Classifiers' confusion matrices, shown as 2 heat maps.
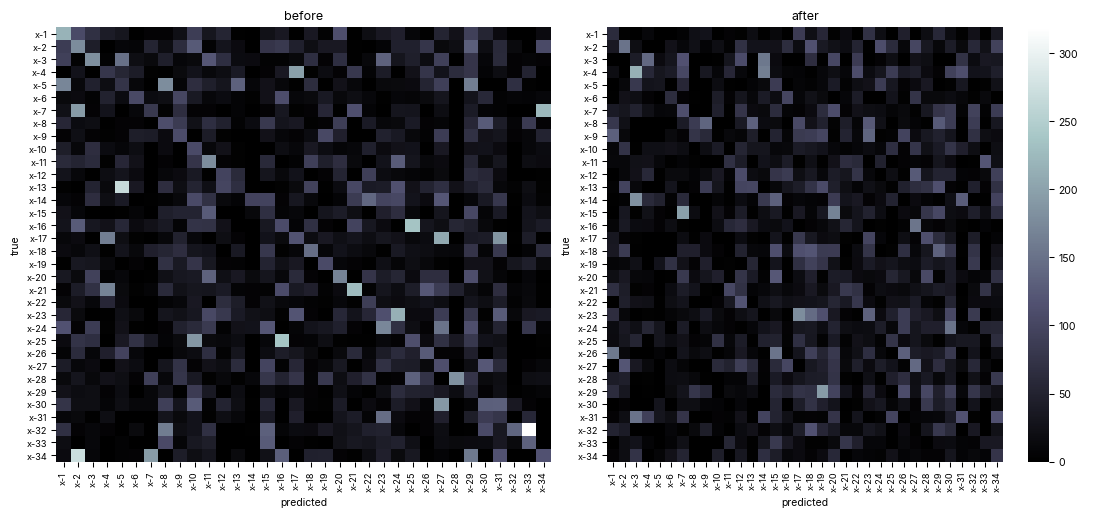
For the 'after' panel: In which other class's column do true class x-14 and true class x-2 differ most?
x-3
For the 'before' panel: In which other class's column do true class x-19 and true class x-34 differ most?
x-2
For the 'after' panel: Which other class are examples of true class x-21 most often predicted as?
x-11
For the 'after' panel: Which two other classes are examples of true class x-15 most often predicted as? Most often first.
x-7, x-20
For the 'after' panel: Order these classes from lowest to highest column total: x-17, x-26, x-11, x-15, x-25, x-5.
x-5, x-11, x-25, x-26, x-17, x-15
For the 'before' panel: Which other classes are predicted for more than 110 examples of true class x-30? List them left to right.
x-10, x-27, x-31
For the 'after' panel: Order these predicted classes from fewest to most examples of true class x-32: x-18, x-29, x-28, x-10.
x-10, x-28, x-29, x-18
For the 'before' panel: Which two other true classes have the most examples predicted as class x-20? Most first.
x-1, x-8
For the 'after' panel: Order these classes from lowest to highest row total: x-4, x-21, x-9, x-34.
x-34, x-21, x-9, x-4
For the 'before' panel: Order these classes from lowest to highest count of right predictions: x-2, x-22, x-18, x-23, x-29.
x-29, x-22, x-23, x-18, x-2
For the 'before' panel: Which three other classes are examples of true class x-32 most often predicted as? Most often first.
x-33, x-8, x-15
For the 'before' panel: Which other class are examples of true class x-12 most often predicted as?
x-22
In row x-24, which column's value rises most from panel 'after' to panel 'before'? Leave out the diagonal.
x-23
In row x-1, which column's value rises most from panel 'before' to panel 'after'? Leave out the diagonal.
x-17
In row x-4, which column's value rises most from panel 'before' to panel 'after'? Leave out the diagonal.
x-3
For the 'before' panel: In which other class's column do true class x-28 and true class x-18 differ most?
x-25
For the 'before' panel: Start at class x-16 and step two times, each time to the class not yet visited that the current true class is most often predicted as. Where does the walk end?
x-10
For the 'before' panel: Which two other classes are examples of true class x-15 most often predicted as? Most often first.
x-11, x-29
